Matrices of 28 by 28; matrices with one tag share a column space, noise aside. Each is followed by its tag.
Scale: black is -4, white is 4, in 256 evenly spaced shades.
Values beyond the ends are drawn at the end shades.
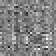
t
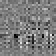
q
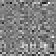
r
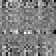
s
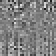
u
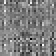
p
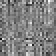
p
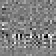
q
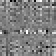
s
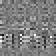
q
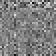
u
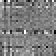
s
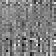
p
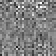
u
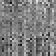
p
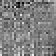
u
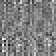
p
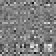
r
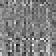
p
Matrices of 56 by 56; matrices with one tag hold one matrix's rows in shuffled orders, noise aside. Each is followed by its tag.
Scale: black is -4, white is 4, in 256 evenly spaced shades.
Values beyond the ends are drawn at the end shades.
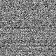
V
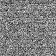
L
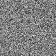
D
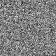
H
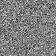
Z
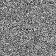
Z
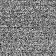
V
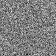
Z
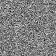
H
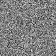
D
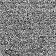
L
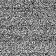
V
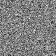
H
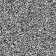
H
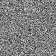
D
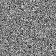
D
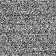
V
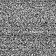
V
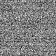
V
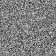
D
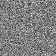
D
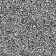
H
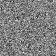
H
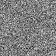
Z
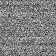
V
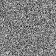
Z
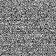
V
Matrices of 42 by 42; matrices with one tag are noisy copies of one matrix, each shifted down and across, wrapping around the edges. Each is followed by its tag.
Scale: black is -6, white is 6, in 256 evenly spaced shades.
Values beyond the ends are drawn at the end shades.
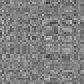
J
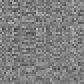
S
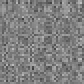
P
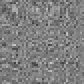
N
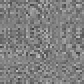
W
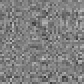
N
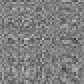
N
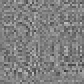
W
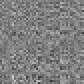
S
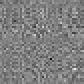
W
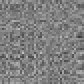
J
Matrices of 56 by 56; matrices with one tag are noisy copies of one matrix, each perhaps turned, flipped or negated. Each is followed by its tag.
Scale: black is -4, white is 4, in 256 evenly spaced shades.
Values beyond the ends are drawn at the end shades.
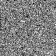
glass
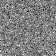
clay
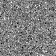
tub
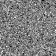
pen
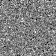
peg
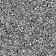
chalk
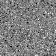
pen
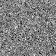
glass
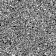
pen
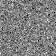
tub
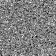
peg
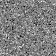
chalk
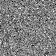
tub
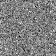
peg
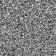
peg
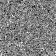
clay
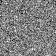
clay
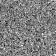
clay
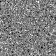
peg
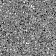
chalk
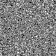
peg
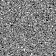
chalk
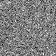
tub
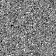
chalk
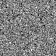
chalk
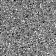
glass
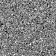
chalk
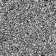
pen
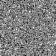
pen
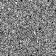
glass
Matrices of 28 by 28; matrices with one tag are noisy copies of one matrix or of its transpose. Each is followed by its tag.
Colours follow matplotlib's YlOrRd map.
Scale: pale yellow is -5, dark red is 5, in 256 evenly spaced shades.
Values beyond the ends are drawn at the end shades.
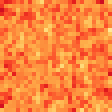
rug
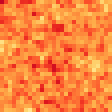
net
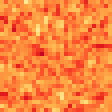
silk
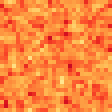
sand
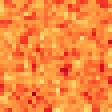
sand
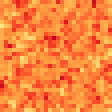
silk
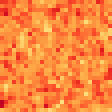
rug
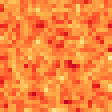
sand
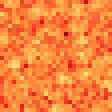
sand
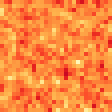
sand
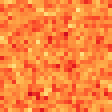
sand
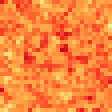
net
